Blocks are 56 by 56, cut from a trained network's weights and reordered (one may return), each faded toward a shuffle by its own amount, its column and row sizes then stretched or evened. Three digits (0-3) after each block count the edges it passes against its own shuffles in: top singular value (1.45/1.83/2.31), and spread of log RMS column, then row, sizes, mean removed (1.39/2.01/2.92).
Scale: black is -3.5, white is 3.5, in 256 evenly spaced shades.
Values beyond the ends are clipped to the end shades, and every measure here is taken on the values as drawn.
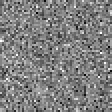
1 0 0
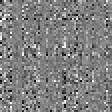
2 3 2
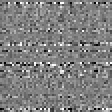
1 1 3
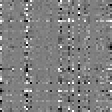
1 3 2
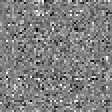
1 2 2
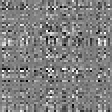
3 3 3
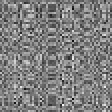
3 2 2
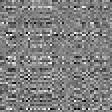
3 2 3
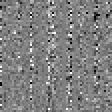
0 3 1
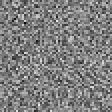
2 1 0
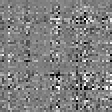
0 3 3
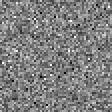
0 0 0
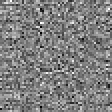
2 2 1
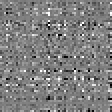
1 2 3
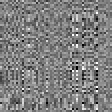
3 3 1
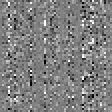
0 3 0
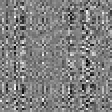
3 3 1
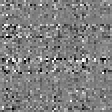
1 2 3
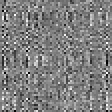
3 3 1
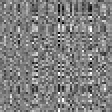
3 3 0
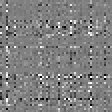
1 3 3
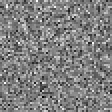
1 0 0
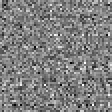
0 1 2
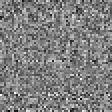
1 0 2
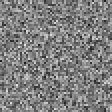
0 0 0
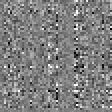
1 3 2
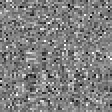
2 0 1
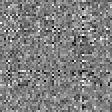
2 2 2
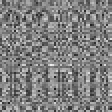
3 0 3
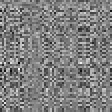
3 3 1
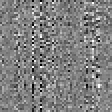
2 3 1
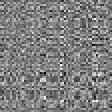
3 2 2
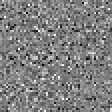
2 0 1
